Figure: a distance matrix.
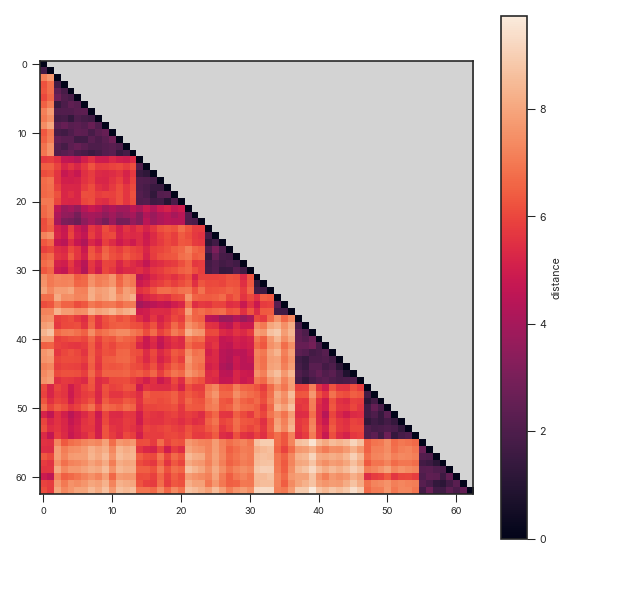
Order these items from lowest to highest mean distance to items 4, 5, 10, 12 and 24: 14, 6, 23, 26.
6, 23, 26, 14
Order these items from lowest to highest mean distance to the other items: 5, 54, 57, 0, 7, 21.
5, 54, 7, 21, 0, 57
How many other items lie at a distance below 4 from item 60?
7
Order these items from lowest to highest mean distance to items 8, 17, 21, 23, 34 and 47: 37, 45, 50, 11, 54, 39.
11, 54, 50, 37, 45, 39
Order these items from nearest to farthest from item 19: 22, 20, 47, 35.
20, 22, 35, 47
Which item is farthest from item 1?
39
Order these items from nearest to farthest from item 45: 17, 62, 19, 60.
17, 19, 60, 62
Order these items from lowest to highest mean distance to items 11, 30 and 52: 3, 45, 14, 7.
3, 7, 14, 45
